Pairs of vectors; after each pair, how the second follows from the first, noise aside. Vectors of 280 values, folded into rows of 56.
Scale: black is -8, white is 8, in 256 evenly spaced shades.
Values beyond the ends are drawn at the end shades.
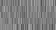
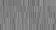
reversed, shrunk.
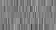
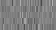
reversed, negated, partly zeroed.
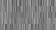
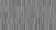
reversed, shrunk.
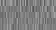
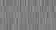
negated, shrunk.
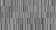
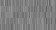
negated, shrunk.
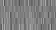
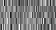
scaled up.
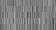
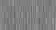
negated, shrunk.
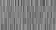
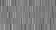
reversed, negated, partly zeroed.
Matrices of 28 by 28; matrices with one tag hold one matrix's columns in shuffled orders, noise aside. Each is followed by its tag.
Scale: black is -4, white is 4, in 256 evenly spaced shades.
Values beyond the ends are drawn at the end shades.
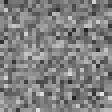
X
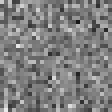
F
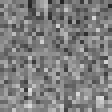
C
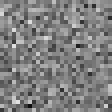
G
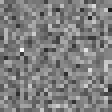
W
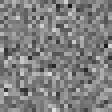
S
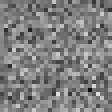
X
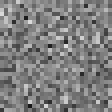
G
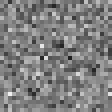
S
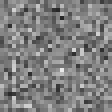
W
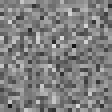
G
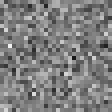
S
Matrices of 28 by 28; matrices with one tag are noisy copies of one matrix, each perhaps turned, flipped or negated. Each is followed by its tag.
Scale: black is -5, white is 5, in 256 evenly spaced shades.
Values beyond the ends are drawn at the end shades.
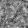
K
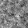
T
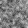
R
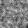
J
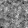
J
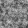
J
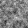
T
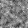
K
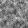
T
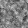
K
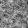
R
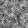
T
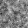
T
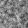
T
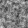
J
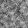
T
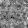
J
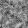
K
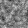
K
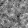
T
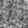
J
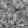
T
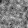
J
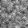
R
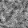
K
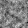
K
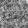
J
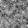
R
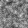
K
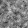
T
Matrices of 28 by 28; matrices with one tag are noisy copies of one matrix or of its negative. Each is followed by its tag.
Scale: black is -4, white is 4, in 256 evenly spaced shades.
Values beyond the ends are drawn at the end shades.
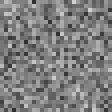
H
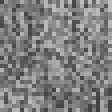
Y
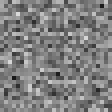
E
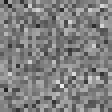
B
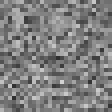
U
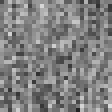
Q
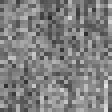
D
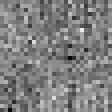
D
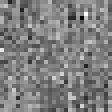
D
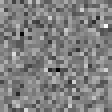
B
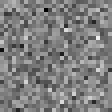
B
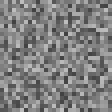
B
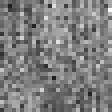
Y
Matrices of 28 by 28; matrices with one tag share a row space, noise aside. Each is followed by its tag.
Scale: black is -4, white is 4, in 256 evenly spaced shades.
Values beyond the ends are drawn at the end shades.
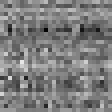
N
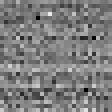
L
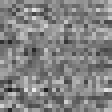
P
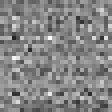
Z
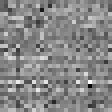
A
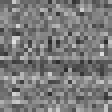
Z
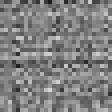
Z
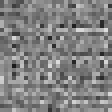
Z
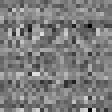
L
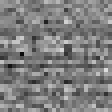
P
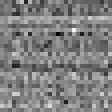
Z
